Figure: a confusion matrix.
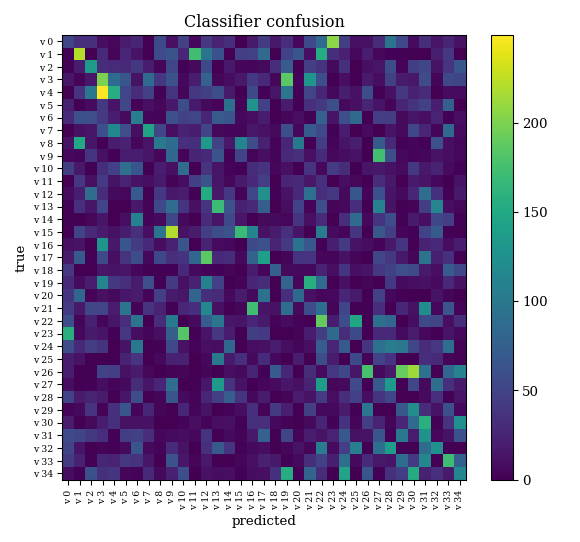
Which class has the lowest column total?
v 18
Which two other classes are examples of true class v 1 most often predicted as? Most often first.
v 11, v 22
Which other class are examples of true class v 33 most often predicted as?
v 31
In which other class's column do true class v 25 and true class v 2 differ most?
v 13
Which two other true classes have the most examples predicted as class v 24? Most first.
v 34, v 33
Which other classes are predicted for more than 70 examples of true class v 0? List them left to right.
v 22, v 23, v 28
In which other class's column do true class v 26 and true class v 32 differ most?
v 30
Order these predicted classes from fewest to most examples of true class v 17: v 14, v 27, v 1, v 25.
v 25, v 14, v 27, v 1
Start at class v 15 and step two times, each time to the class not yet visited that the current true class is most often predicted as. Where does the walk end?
v 27
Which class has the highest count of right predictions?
v 1
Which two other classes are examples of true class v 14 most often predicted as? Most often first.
v 6, v 25
